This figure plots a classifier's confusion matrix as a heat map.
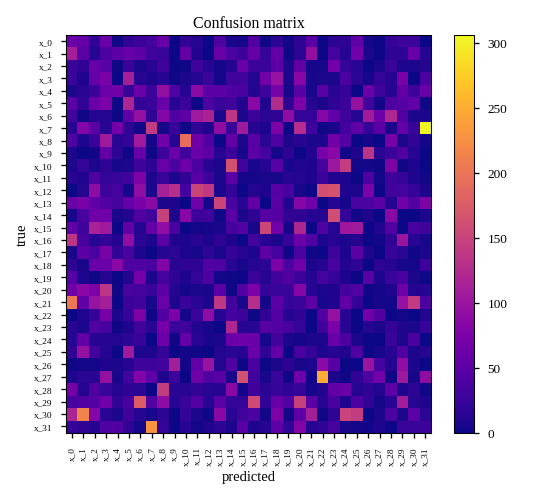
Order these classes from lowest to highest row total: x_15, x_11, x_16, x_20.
x_11, x_16, x_20, x_15
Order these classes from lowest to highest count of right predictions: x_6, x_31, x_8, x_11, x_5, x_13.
x_31, x_11, x_8, x_6, x_5, x_13
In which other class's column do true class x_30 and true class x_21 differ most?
x_1
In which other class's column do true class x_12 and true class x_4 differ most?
x_23
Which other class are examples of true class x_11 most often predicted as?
x_6
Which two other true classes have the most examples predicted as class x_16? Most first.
x_29, x_21
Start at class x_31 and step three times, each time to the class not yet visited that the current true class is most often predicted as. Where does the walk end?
x_3
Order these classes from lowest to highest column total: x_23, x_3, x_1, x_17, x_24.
x_17, x_24, x_1, x_23, x_3
